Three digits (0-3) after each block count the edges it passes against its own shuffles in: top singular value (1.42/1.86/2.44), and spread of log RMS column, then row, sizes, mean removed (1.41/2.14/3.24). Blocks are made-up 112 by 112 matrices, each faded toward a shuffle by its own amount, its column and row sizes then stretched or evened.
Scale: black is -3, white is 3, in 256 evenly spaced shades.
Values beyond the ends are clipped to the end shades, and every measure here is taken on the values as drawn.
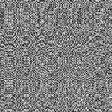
3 0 1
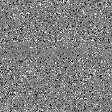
1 0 2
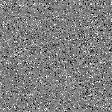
1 1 1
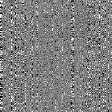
3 3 0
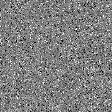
0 1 0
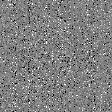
0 2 0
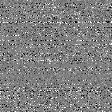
2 0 3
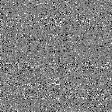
0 1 2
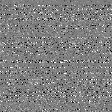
1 0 3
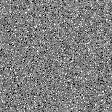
1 0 0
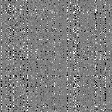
2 3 2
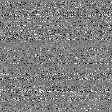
0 0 3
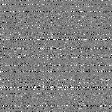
2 1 3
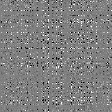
2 3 3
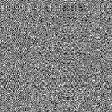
3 1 1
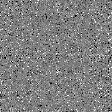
1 2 1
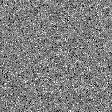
1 0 0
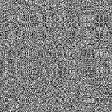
3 1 0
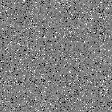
1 1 1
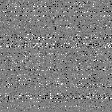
0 1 3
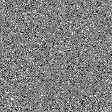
0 1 1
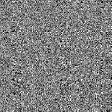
2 2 1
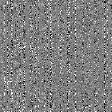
2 3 1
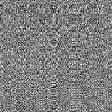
3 1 0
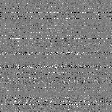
1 1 3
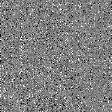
0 2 1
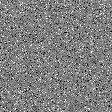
0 0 0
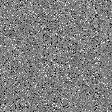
1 1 0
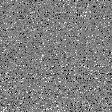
0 0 2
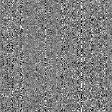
2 3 1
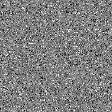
0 1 2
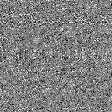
2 0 1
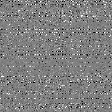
2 1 3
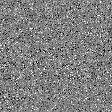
1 0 1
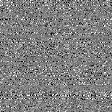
2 0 3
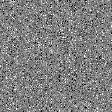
0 2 0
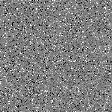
0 1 1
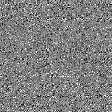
2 0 2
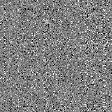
2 2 1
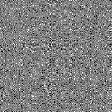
3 2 1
